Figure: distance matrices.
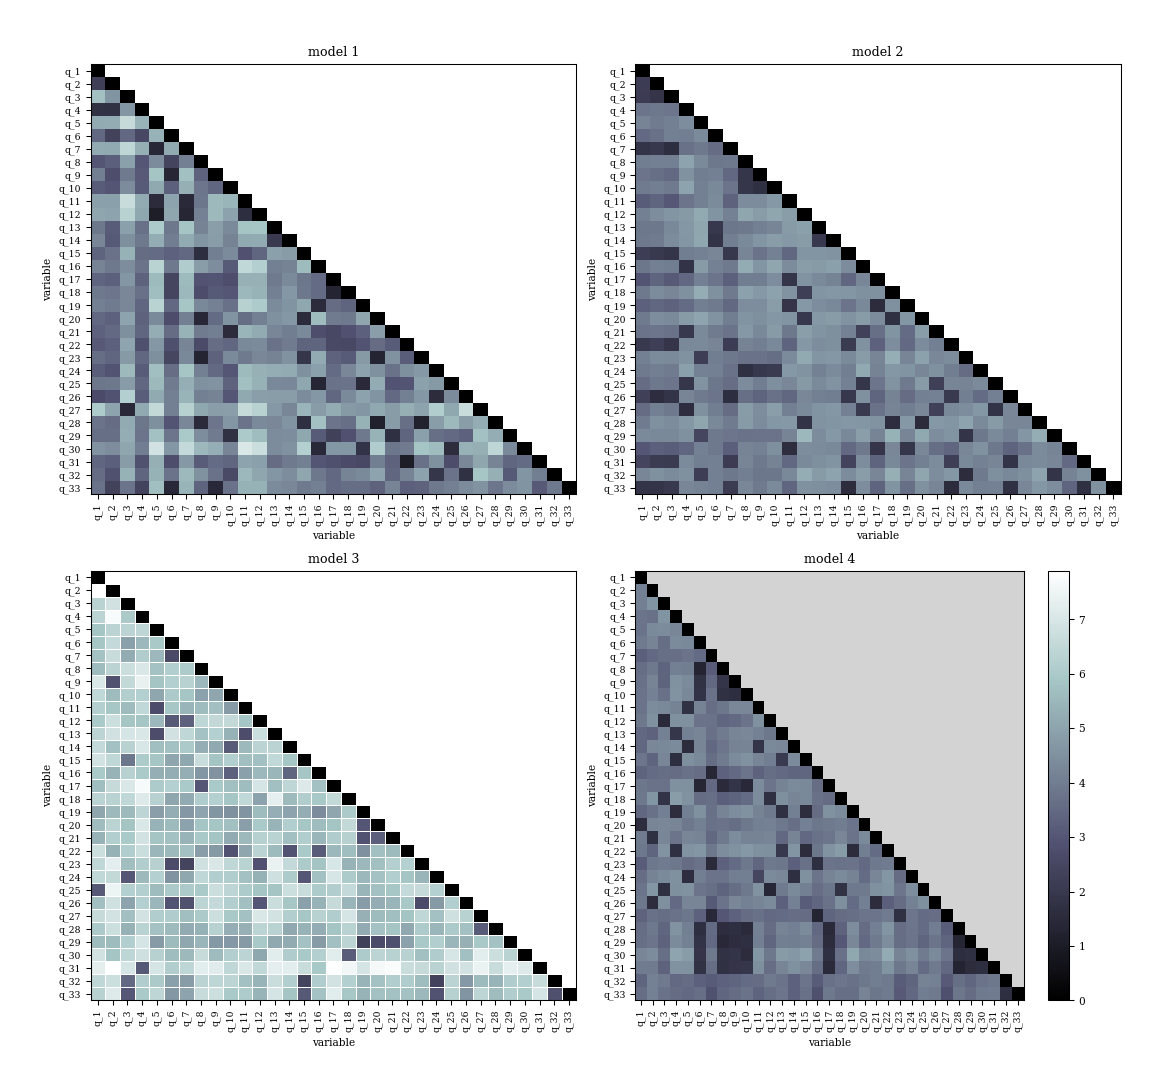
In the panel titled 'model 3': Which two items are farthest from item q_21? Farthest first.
q_31, q_4
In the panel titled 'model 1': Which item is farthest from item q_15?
q_30
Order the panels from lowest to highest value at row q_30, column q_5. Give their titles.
model 2, model 4, model 3, model 1
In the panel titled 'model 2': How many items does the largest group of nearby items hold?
9
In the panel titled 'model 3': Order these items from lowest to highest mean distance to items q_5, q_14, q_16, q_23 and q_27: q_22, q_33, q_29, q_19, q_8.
q_22, q_19, q_29, q_8, q_33
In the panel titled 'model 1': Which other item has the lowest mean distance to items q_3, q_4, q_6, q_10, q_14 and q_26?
q_2
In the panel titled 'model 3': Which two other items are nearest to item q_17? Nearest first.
q_8, q_19
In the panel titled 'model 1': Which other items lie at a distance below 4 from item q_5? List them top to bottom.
q_7, q_11, q_12, q_15
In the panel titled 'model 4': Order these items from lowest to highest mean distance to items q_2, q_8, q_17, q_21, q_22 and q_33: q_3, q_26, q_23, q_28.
q_26, q_28, q_23, q_3
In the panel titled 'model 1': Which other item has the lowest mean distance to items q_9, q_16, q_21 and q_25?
q_19
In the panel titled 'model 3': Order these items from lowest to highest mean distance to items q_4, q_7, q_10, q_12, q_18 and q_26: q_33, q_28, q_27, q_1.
q_33, q_28, q_1, q_27
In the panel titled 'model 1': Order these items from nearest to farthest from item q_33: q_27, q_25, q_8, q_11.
q_8, q_25, q_27, q_11
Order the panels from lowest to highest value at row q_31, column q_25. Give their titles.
model 1, model 4, model 2, model 3
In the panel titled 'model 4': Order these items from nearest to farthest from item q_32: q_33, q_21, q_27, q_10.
q_33, q_27, q_10, q_21
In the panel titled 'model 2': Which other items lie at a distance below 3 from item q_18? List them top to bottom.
q_12, q_20, q_28
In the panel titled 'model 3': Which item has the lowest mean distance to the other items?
q_19
